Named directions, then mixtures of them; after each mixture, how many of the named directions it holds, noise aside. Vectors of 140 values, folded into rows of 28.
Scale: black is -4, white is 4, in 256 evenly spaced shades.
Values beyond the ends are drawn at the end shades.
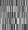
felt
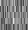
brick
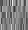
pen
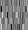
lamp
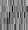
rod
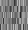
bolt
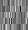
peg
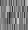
three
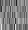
four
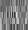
four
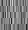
three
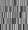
one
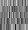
two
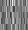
two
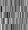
two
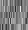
one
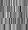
two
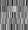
four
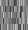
one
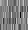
two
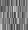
three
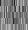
one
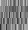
four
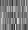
one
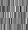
two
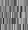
one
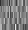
three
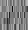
one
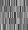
four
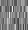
two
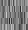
three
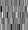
one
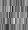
four
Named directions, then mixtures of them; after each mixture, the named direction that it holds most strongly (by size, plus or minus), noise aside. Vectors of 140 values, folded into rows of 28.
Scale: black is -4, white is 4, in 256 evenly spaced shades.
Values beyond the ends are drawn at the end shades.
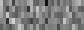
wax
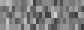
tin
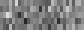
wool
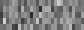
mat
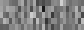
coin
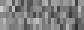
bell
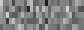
wax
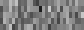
mat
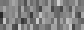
mat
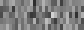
tin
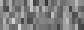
wax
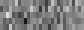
wool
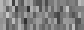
wax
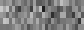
coin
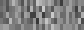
coin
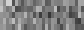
bell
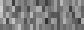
wax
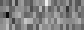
wool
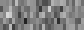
wool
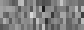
coin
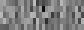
coin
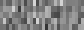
coin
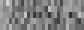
tin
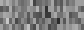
tin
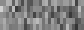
bell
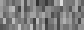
coin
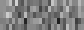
wool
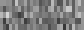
wool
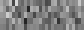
wool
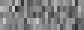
bell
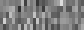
coin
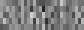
coin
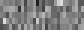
coin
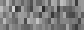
bell
